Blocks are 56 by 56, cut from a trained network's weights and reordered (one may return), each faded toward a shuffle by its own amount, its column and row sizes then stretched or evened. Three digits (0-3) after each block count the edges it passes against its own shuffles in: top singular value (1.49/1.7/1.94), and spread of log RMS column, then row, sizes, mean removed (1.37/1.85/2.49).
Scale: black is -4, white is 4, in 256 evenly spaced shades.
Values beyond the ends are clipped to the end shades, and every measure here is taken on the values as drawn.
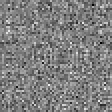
1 2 1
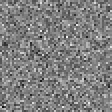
0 0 1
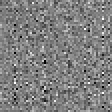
2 3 1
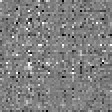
0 2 2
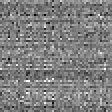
3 2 1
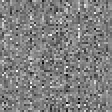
1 3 1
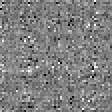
0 2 1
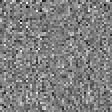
1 2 0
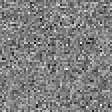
0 0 2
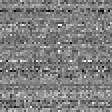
3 0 3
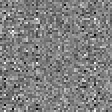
2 2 1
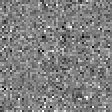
0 2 2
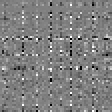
3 3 3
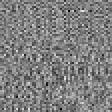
3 1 2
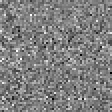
0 1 2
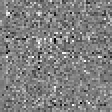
1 2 2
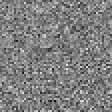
3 0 2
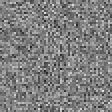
3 1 0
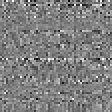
3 1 3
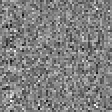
1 2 0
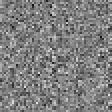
3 2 1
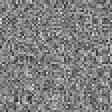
2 0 0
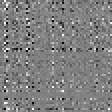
2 3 3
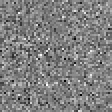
1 1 1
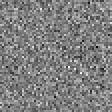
1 0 1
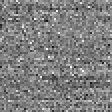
1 0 0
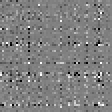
1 3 3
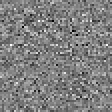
2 0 2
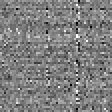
1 2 0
